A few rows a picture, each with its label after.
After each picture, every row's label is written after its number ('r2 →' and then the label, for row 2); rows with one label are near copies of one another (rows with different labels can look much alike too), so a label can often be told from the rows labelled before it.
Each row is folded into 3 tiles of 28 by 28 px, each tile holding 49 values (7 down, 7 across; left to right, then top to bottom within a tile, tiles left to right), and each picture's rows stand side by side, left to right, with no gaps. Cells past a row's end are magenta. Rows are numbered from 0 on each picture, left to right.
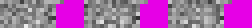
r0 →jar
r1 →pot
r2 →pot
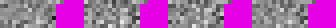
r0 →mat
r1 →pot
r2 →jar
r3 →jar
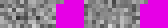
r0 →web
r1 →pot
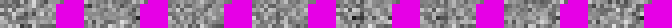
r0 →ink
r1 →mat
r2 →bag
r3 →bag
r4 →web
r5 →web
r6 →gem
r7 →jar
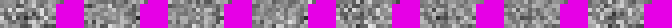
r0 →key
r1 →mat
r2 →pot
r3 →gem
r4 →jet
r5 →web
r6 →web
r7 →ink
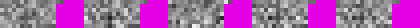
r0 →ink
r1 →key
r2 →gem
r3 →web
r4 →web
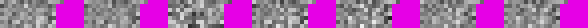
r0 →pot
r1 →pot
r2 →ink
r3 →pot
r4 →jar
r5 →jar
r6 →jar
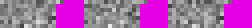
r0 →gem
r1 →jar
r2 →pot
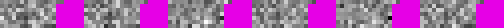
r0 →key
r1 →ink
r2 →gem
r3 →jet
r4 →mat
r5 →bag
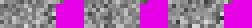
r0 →jar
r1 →jet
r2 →gem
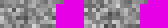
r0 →web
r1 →ink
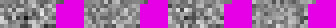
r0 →key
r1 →jet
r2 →web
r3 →pot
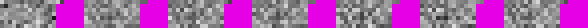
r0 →mat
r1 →key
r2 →jet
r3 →ink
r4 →bag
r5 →web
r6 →jet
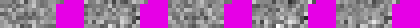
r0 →ink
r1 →pot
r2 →key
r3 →gem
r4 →gem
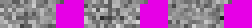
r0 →ink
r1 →web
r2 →mat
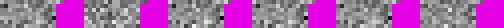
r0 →mat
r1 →jet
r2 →mat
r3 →mat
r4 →mat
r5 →jar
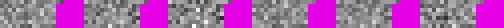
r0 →jet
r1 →jar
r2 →jar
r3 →ink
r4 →jar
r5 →web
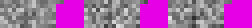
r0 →ink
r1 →jet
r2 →key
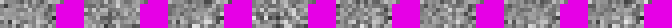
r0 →mat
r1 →ink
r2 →gem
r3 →key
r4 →pot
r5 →jar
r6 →gem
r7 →gem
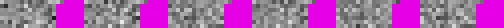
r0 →mat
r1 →jar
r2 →web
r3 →jar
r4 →jet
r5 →web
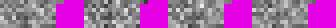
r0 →key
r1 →jet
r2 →ink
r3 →ink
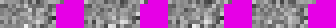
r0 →jar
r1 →gem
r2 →gem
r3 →pot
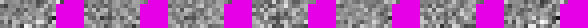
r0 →gem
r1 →web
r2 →web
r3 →ink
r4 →mat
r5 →bag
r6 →gem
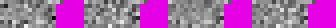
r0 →mat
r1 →jar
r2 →gem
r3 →jar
